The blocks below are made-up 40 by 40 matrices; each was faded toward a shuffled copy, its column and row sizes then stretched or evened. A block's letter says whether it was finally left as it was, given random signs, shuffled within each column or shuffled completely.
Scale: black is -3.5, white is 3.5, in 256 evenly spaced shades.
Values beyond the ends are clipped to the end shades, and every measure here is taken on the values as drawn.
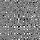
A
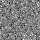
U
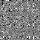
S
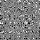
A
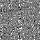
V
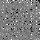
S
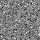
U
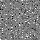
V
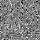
V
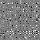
A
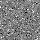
U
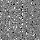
V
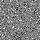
U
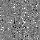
V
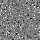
U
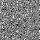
V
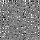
A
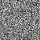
U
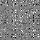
S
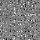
S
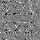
S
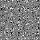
S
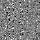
V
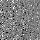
V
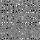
S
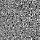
V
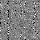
V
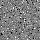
U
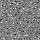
U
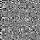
A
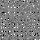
S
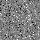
U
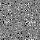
S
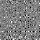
A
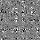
S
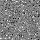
U
